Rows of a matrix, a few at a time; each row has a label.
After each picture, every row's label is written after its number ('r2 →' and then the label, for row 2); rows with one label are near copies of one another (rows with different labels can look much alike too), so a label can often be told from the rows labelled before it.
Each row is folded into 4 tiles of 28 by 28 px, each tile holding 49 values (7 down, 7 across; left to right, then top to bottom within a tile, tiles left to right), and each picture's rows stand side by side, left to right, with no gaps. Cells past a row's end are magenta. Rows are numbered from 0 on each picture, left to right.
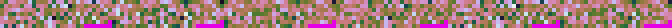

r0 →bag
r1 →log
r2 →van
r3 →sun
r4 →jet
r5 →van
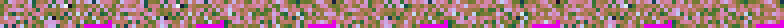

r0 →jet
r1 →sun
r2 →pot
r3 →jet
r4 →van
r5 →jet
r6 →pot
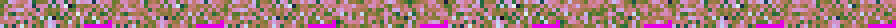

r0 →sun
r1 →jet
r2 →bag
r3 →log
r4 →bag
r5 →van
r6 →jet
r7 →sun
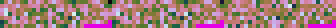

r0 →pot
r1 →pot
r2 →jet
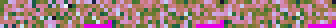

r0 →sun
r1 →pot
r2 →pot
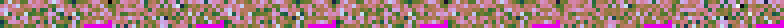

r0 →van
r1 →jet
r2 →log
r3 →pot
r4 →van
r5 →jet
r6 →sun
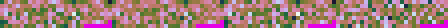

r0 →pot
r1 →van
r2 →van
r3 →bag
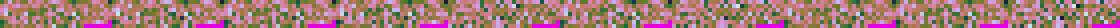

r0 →van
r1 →log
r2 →pot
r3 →pot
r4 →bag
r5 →pot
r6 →jet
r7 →pot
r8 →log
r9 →sun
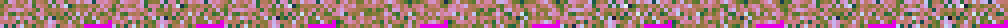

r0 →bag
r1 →sun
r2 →bag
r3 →pot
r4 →log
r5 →jet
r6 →log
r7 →jet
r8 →jet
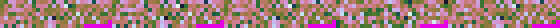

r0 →bag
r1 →sun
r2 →jet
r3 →van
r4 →jet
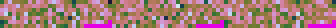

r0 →log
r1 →jet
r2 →pot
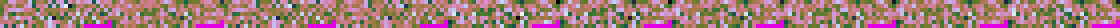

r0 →jet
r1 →van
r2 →bag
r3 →jet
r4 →van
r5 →van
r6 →log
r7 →pot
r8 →pot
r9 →pot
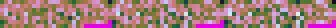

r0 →log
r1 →pot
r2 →pot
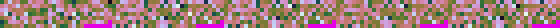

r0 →van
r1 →sun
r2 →bag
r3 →sun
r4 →sun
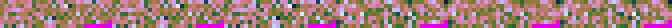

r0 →bag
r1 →jet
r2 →sun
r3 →log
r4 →pot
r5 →log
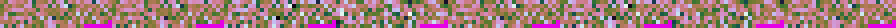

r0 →jet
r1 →bag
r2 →sun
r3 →pot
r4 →jet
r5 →sun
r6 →pot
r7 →sun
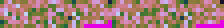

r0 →log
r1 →van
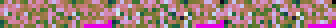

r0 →pot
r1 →log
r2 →log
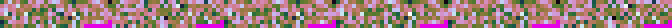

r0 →log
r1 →sun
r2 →van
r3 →pot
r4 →pot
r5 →bag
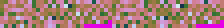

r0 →jet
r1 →sun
